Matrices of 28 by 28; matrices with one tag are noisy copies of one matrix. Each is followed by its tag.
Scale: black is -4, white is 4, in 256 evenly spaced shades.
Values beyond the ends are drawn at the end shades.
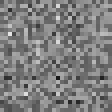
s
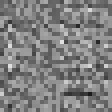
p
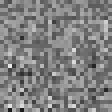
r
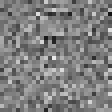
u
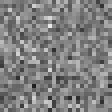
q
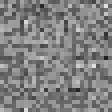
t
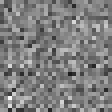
r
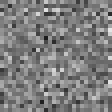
u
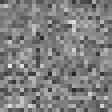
r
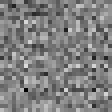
t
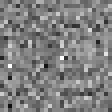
p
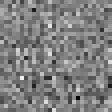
q
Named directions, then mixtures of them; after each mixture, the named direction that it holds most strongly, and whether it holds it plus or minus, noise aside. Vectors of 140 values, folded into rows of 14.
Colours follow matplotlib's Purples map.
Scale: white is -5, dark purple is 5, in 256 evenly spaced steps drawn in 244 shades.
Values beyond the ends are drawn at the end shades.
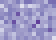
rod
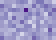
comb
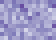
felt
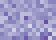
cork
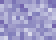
felt, plus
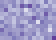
rod, minus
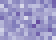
rod, plus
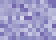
felt, plus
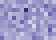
comb, plus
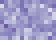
felt, plus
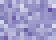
felt, minus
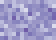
felt, minus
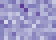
rod, minus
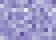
comb, minus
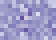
felt, minus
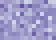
rod, minus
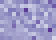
rod, plus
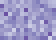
cork, plus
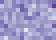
felt, plus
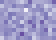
comb, minus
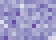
rod, plus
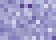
rod, minus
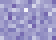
comb, minus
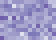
cork, minus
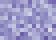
comb, minus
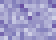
felt, plus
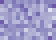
felt, plus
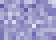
rod, minus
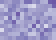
rod, plus
